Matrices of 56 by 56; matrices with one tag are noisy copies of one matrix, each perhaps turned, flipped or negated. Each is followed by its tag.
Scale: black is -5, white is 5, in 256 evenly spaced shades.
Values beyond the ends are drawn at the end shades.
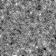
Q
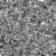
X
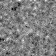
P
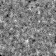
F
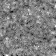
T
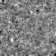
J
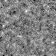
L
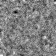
J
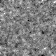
X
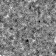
F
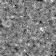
F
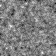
L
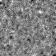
J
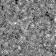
P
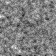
P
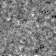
P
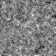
P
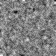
J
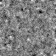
J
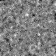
F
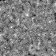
F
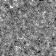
Q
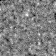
F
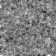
T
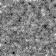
L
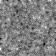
T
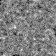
F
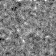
P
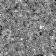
F
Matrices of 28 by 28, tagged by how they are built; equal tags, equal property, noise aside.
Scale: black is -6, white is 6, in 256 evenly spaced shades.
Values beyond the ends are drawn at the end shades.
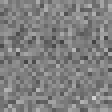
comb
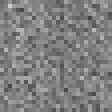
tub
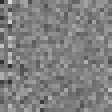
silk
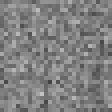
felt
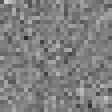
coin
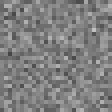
felt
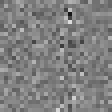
silk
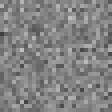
tub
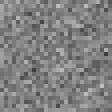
tub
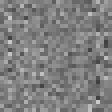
silk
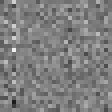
silk
